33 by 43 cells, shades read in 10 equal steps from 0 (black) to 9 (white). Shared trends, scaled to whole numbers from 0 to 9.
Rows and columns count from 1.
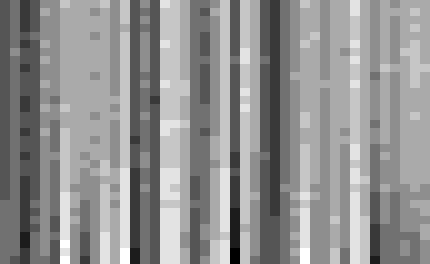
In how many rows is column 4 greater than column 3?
22
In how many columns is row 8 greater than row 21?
12
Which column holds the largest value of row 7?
25
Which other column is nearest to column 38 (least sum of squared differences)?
6
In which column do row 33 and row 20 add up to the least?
24
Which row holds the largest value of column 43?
9
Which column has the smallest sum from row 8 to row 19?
28
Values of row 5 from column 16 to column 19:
3 7 7 6
